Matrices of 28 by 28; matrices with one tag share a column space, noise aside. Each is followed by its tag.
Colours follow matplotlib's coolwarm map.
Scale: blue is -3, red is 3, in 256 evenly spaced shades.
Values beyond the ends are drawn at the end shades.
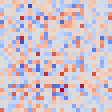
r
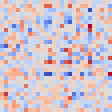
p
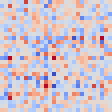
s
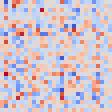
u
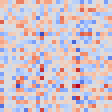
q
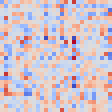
s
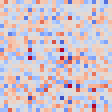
q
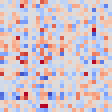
p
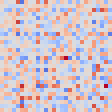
q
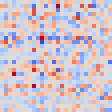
r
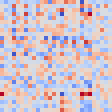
s
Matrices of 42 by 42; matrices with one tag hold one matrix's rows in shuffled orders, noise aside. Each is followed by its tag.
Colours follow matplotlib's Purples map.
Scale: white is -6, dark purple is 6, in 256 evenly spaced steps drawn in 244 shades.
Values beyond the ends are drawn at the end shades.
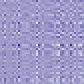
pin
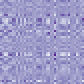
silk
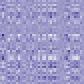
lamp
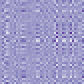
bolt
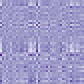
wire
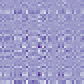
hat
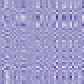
bolt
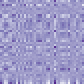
silk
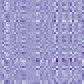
bolt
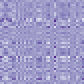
silk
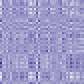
wire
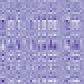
lamp
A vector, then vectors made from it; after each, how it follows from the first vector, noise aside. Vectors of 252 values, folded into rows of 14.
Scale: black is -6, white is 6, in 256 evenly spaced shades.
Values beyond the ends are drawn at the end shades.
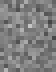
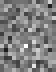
reversed, scaled up.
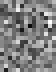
negated, scaled up.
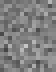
reversed.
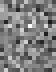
scaled up.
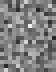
scaled up.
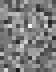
scaled up.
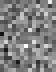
reversed, scaled up.
